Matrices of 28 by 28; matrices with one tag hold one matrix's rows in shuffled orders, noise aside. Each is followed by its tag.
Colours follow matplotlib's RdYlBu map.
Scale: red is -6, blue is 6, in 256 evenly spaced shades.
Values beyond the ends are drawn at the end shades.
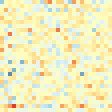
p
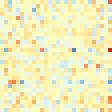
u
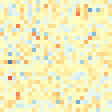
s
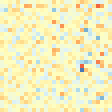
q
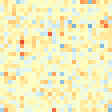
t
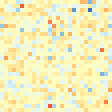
t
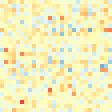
t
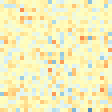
t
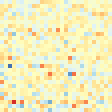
p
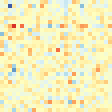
p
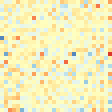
u
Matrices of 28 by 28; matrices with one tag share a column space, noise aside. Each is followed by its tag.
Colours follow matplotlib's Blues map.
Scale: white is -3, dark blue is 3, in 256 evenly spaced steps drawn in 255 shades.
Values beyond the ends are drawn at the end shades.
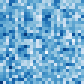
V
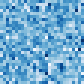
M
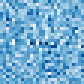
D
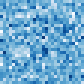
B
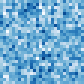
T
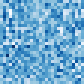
D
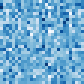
T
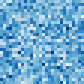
B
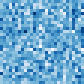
T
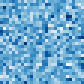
B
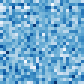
M
